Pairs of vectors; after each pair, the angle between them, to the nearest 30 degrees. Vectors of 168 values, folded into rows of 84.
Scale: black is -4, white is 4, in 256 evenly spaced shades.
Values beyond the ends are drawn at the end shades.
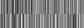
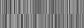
120 degrees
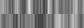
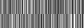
90 degrees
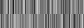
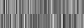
90 degrees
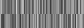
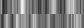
60 degrees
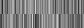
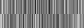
150 degrees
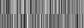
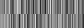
120 degrees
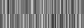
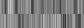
120 degrees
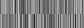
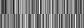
150 degrees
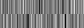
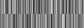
60 degrees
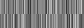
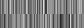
60 degrees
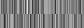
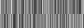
60 degrees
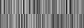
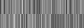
30 degrees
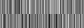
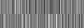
150 degrees
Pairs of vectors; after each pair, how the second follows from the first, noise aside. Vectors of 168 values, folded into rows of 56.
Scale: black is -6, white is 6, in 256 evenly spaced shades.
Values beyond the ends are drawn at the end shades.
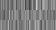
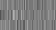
wrapped around, partly zeroed.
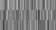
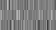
reversed, negated, partly zeroed.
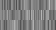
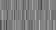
reversed, negated, partly zeroed.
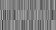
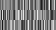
scaled up.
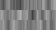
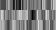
scaled up.
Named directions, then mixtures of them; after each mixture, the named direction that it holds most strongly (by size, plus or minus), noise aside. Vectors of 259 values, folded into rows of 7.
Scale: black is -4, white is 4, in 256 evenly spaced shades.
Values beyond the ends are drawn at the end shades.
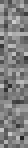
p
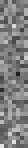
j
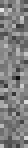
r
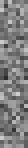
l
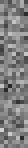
p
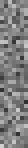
j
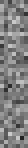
p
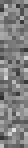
l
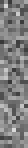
l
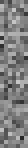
p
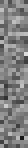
p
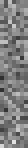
j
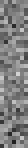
j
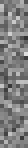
p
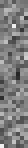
j
